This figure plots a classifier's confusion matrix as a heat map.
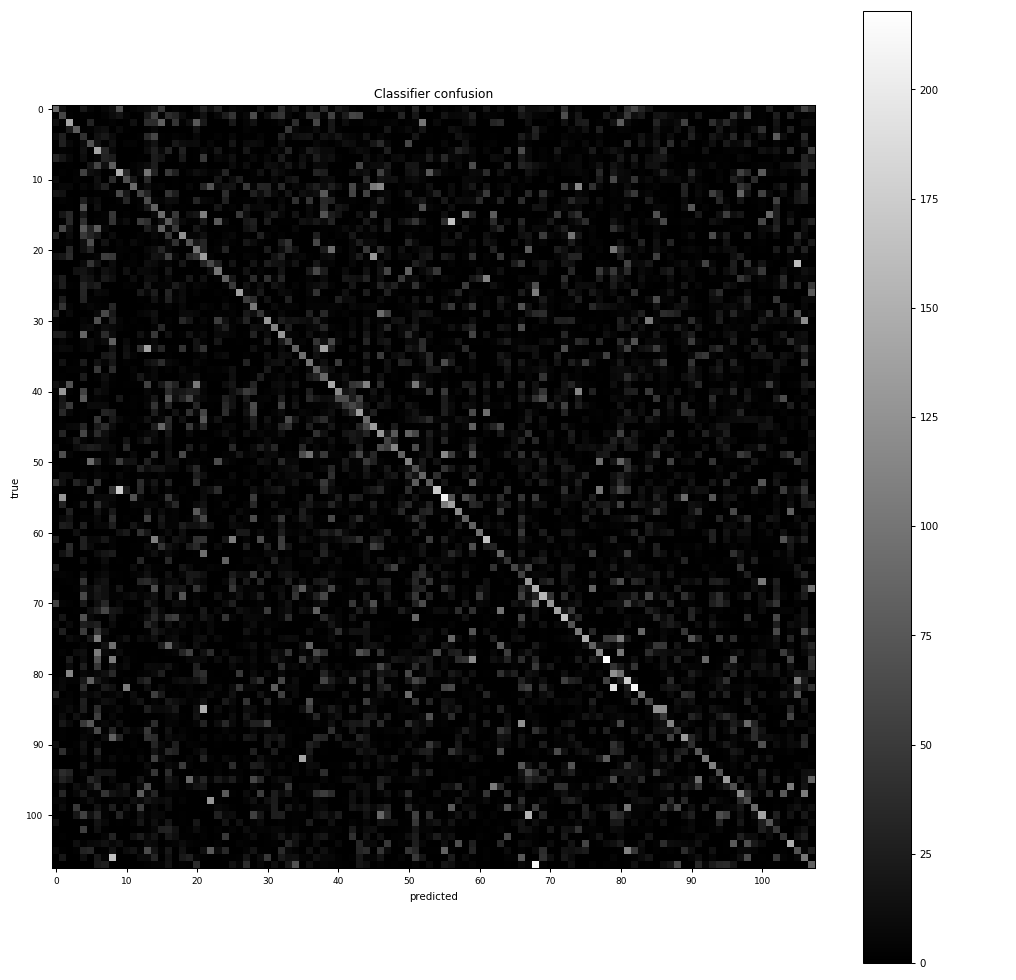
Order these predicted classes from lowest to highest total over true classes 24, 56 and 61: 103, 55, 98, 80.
98, 80, 103, 55
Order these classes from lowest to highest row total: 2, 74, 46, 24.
74, 24, 46, 2
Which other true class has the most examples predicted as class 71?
91
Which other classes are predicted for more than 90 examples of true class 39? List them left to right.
20, 44, 51
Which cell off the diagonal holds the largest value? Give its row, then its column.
107, 68
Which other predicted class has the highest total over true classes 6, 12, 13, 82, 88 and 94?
79
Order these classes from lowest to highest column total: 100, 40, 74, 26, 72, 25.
26, 40, 25, 74, 100, 72
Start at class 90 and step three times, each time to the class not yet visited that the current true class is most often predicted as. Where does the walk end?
80
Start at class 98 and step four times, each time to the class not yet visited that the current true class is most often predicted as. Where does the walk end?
5
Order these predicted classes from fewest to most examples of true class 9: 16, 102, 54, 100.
102, 54, 16, 100
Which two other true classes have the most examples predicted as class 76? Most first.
68, 63
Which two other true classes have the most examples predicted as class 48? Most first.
46, 65
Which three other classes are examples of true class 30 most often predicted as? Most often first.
106, 84, 6
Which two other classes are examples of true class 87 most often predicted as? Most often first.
66, 98
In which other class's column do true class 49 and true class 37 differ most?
55
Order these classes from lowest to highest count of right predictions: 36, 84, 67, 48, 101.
84, 101, 36, 48, 67
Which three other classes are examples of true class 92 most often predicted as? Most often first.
35, 78, 14
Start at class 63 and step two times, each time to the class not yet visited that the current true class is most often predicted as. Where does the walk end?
45
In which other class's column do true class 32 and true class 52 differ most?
4
